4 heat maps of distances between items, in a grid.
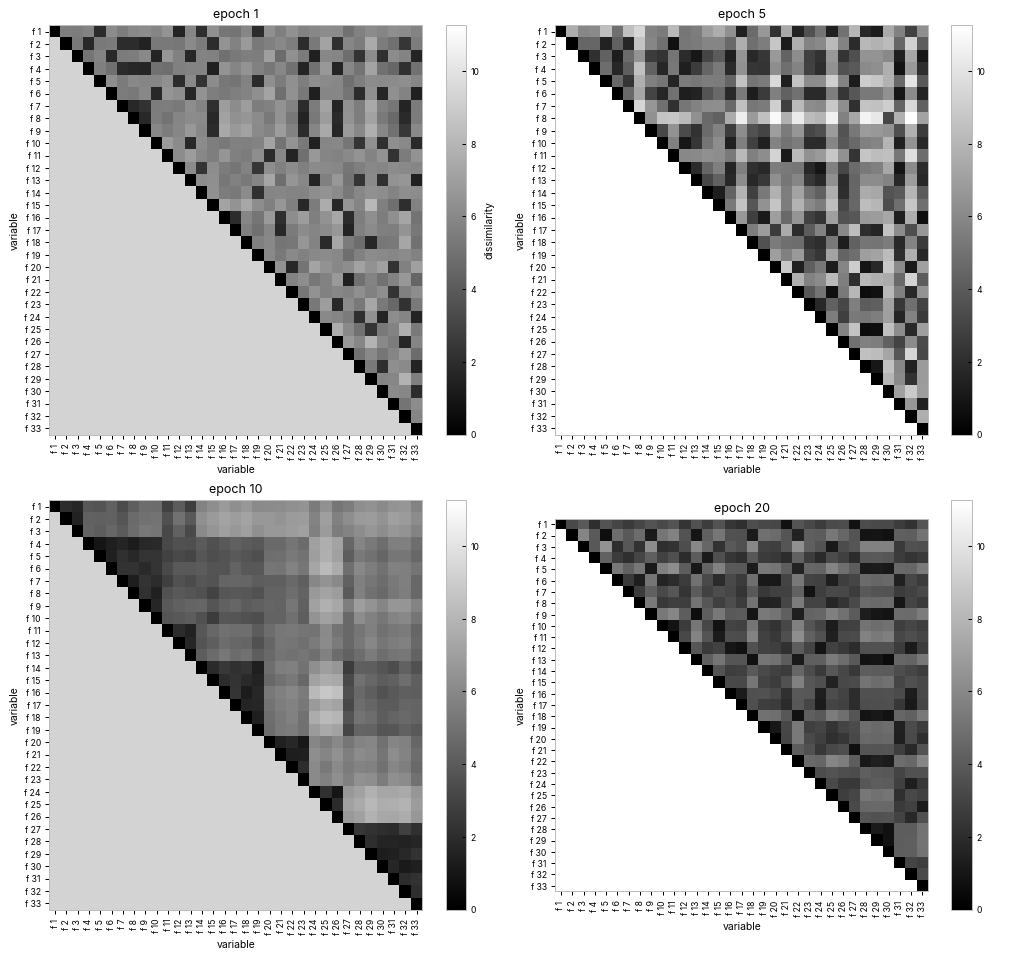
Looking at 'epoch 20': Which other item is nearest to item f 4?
f 14
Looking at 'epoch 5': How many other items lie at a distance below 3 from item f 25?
7
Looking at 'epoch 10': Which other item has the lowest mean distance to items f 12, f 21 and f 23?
f 20
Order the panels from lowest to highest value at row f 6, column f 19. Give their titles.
epoch 20, epoch 5, epoch 10, epoch 1
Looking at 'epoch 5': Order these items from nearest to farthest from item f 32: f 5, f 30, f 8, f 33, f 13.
f 13, f 33, f 30, f 5, f 8
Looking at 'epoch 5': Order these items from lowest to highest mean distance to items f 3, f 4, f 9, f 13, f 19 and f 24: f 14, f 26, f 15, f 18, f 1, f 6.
f 6, f 18, f 26, f 14, f 15, f 1
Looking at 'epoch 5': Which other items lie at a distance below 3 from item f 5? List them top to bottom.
f 2, f 7, f 11, f 21, f 27
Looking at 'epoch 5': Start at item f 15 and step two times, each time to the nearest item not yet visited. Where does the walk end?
f 26
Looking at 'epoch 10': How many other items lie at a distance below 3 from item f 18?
5
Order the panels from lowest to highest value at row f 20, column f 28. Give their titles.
epoch 5, epoch 20, epoch 10, epoch 1
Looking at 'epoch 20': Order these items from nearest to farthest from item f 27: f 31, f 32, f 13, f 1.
f 1, f 32, f 31, f 13
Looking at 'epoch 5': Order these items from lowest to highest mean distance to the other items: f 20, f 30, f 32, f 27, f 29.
f 27, f 29, f 20, f 32, f 30
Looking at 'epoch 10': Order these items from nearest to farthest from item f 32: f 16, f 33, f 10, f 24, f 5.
f 33, f 16, f 5, f 10, f 24
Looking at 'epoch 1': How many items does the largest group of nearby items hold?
9
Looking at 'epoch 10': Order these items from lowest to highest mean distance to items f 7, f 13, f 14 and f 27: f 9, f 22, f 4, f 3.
f 4, f 9, f 3, f 22
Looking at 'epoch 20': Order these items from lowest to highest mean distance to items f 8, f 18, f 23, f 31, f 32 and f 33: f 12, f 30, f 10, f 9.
f 12, f 10, f 30, f 9
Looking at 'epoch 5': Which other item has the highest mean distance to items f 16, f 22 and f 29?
f 8
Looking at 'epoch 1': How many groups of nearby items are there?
6
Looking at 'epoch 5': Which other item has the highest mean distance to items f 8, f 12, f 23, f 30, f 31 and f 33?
f 32
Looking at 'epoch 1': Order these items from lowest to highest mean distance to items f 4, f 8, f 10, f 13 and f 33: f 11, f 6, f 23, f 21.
f 6, f 23, f 21, f 11
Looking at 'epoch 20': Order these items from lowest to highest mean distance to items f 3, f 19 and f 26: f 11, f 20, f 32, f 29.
f 20, f 11, f 32, f 29
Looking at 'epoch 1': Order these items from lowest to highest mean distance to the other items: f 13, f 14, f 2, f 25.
f 2, f 13, f 14, f 25
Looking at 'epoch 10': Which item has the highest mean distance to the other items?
f 25
